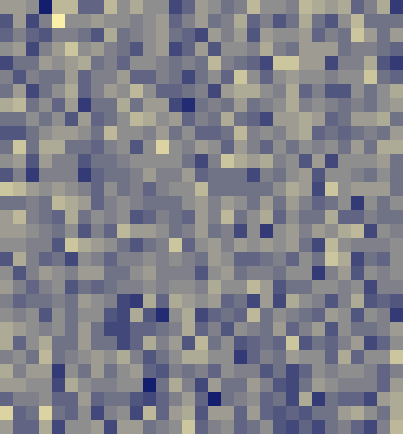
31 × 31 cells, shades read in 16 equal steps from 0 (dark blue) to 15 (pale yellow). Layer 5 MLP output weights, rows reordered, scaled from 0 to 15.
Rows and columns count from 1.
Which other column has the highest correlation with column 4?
31
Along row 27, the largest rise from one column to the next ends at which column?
6
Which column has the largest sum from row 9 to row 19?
2
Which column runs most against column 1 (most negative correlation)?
24
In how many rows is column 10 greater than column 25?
19
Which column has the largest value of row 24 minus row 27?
5
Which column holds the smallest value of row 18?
25
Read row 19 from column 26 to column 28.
12 10 3
